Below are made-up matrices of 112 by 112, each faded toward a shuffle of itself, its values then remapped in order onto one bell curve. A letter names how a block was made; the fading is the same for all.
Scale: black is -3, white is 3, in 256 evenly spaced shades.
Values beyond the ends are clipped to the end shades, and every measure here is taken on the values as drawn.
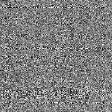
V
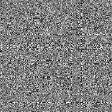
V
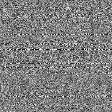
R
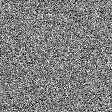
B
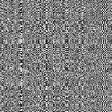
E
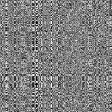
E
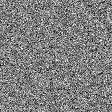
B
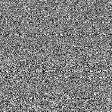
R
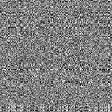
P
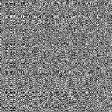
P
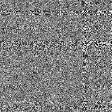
V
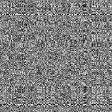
P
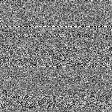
R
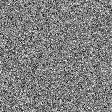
B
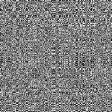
P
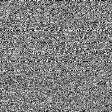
R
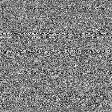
R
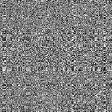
P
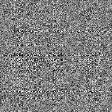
V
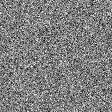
B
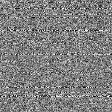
R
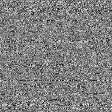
R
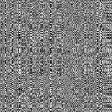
E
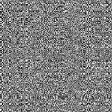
P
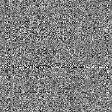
V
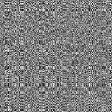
E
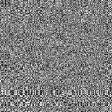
P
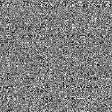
V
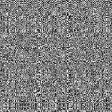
P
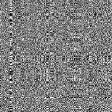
P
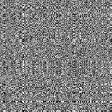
P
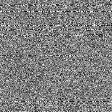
R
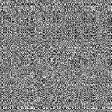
P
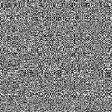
P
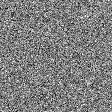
B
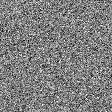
B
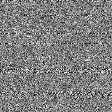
R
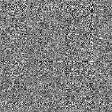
V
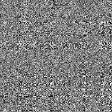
V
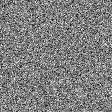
B
